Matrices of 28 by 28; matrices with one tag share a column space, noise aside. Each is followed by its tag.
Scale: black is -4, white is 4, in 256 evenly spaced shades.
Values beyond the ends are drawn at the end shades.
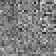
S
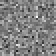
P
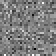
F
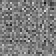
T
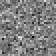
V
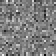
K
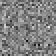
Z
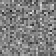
S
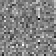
P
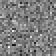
P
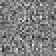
V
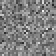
S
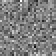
K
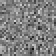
V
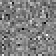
F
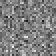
P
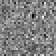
F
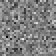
V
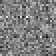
P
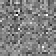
S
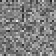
K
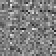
S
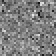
F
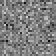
T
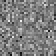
K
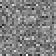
Z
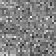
P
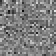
S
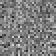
P
